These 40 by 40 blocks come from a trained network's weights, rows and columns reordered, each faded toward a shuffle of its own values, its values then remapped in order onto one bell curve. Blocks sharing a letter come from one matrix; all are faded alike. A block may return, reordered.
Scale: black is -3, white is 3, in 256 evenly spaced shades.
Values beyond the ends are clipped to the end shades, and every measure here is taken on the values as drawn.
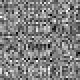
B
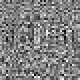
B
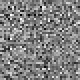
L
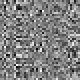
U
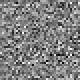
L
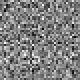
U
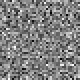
L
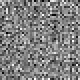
B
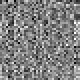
B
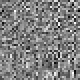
U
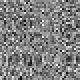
U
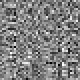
B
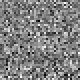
L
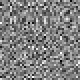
U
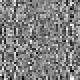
U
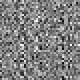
B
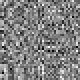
U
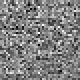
L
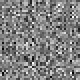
U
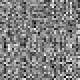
B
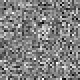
L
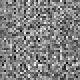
B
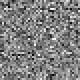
L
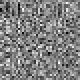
U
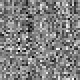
B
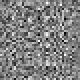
U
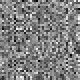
B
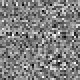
L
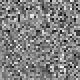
L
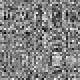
B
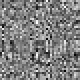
U
